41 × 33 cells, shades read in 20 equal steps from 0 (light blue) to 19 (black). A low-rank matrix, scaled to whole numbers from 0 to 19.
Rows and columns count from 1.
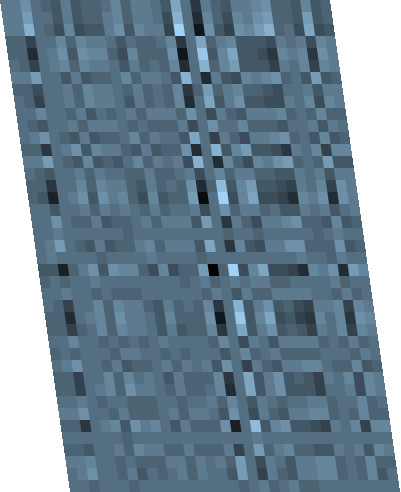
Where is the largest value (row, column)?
23, 18
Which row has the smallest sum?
3
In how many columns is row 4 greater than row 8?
7
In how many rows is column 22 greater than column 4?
13
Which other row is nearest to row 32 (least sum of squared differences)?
28
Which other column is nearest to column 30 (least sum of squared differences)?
6
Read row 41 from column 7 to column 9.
10 9 9
